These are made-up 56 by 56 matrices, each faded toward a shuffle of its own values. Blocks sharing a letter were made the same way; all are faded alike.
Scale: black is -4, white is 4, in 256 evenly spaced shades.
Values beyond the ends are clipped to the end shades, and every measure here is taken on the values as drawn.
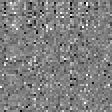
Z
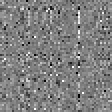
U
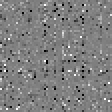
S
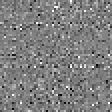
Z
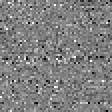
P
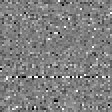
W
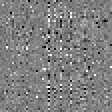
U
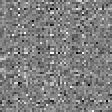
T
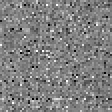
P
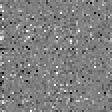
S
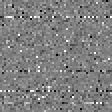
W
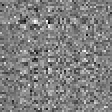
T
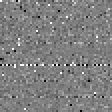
W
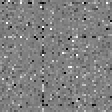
S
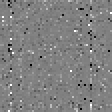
S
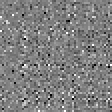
Z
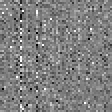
U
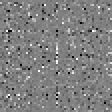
S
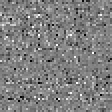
P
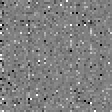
S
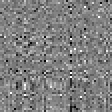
U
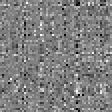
U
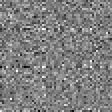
T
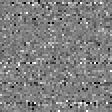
W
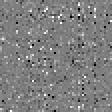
S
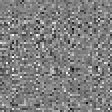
U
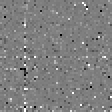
S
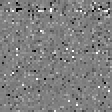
S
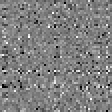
Z
